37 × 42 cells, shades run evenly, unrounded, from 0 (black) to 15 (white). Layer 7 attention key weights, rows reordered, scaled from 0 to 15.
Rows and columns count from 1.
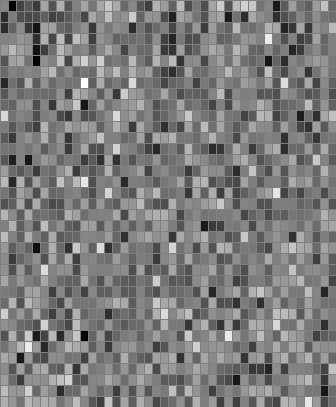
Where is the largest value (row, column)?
8, 11
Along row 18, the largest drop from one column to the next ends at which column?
36
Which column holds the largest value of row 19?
28
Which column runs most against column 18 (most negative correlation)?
30
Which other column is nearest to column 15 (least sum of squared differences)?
42
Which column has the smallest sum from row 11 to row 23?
2
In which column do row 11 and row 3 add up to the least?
5
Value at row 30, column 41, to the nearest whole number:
3
